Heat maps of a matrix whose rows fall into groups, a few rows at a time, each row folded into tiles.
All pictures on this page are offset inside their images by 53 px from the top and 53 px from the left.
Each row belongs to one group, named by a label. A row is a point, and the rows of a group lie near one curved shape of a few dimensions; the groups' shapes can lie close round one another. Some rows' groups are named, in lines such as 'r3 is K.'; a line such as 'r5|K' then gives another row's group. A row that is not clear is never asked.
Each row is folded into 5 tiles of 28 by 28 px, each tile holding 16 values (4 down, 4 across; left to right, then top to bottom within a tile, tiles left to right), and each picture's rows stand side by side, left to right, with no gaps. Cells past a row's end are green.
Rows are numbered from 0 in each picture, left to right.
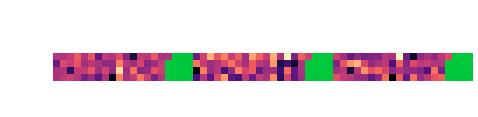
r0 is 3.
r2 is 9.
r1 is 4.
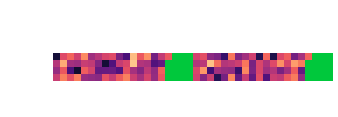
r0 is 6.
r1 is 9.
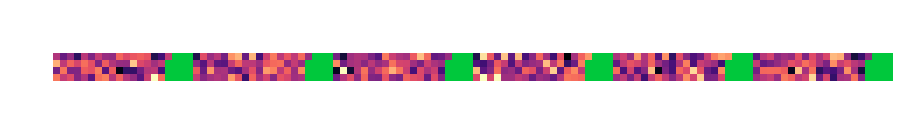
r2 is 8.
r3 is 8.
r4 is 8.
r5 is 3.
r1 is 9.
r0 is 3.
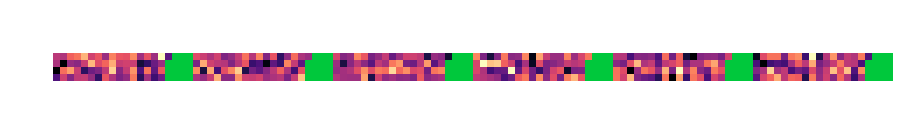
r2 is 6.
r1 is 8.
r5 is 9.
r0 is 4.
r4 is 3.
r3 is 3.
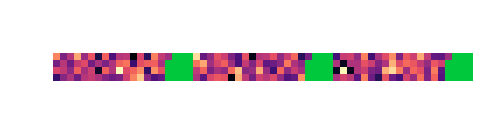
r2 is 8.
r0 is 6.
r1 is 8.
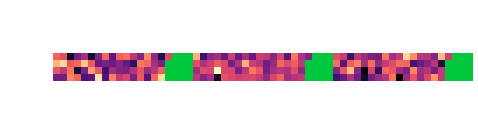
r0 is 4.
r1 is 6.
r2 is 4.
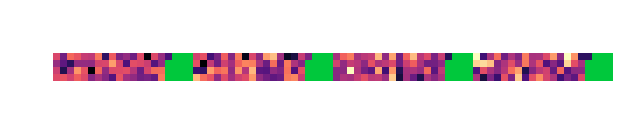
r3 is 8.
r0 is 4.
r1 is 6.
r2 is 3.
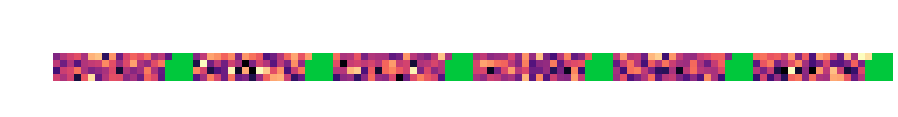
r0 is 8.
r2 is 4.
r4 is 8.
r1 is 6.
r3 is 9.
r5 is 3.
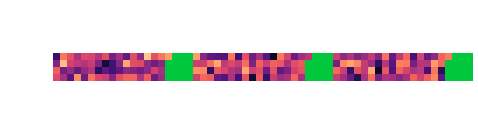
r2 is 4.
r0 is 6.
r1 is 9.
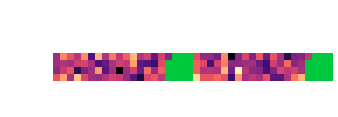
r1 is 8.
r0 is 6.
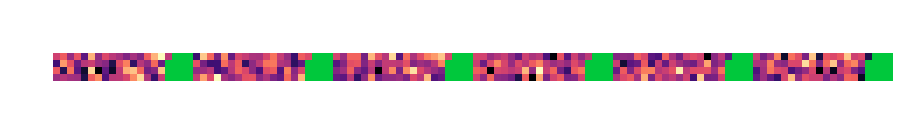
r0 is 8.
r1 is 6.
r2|8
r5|8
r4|6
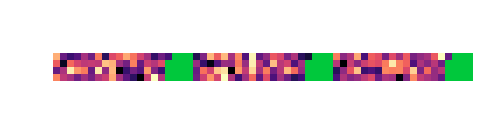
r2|4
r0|6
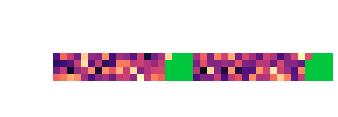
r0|8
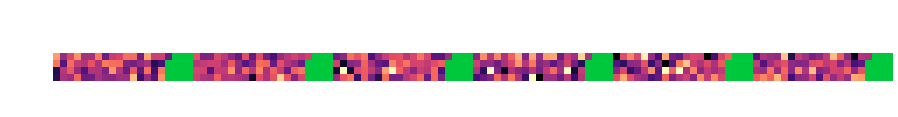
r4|8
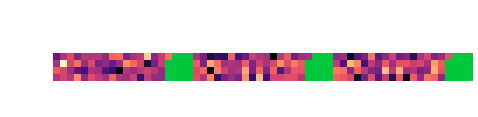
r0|6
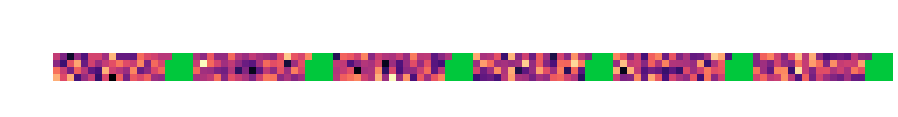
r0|9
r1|6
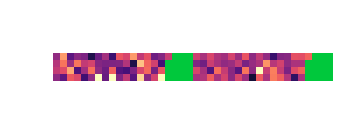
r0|4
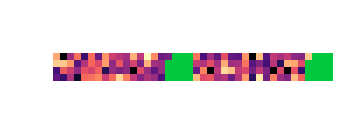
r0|8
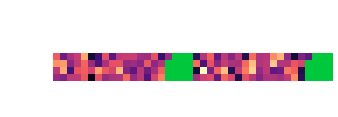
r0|8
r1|8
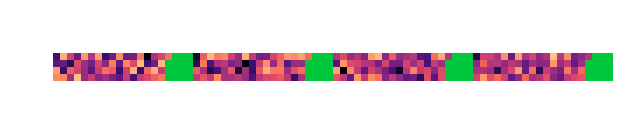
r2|8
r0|8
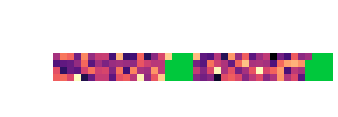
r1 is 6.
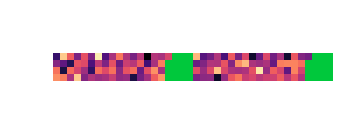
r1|6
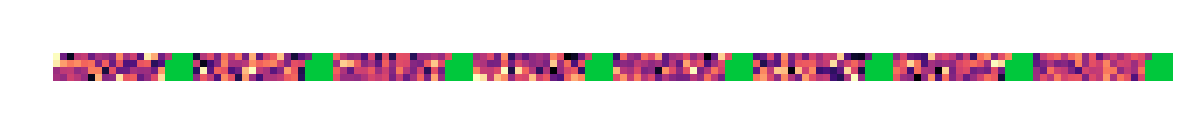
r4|8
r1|8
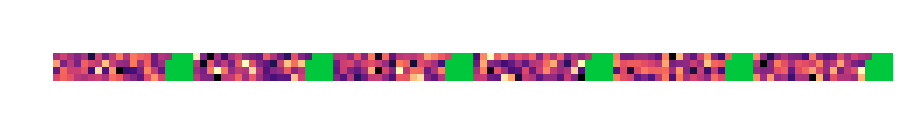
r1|6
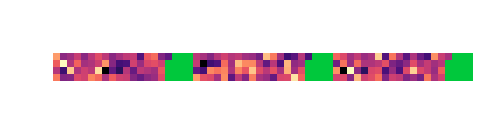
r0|8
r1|6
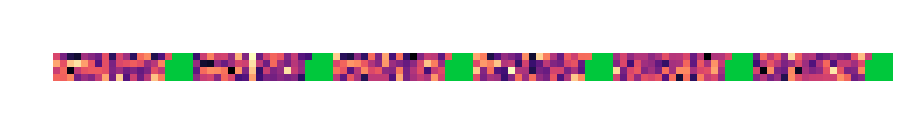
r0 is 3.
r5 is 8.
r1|3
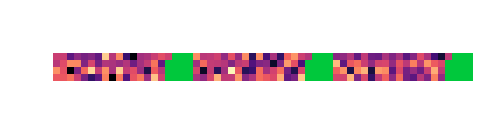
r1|8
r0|3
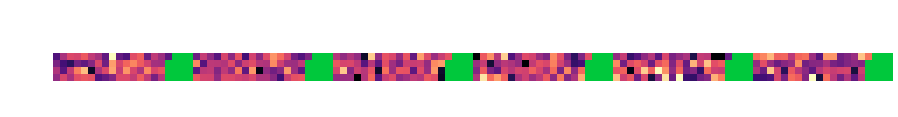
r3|6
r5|3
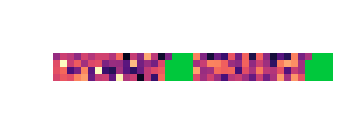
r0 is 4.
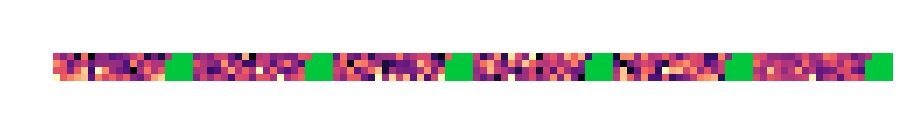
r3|8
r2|4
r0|8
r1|8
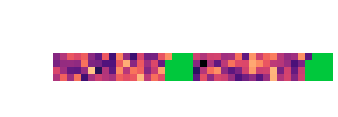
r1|4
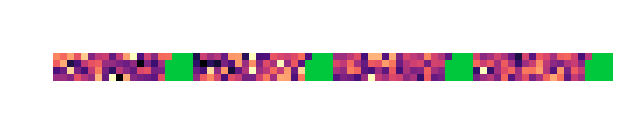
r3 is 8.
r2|8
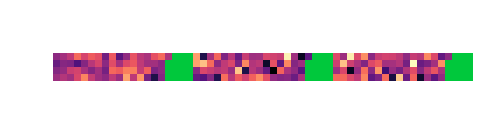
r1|8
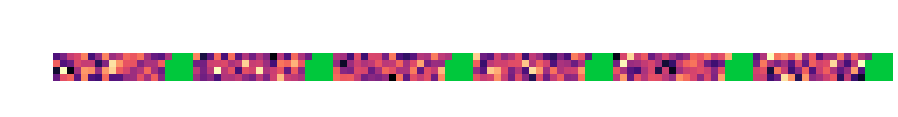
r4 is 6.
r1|6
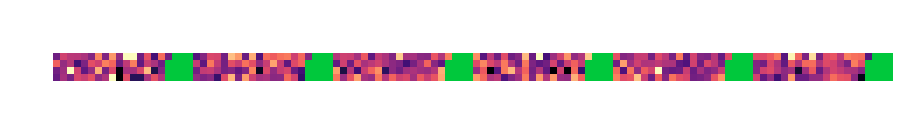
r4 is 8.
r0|3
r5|8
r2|8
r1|8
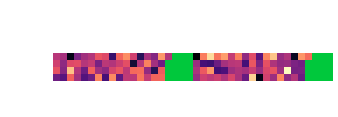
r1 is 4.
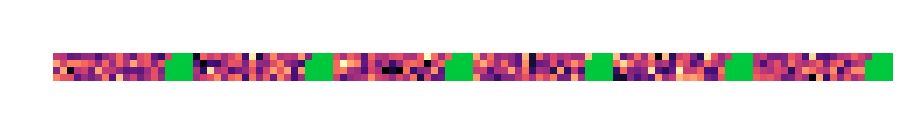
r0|3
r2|6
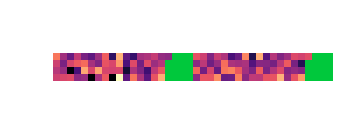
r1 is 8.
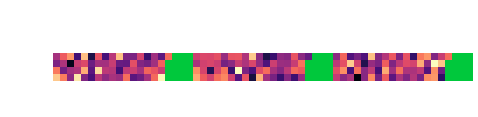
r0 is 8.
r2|9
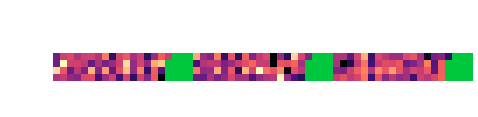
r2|6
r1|6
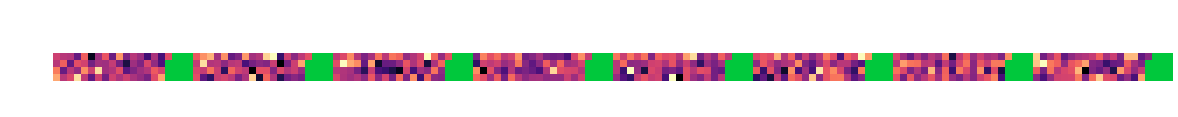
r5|3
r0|8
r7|8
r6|4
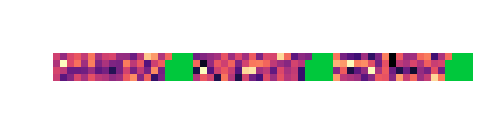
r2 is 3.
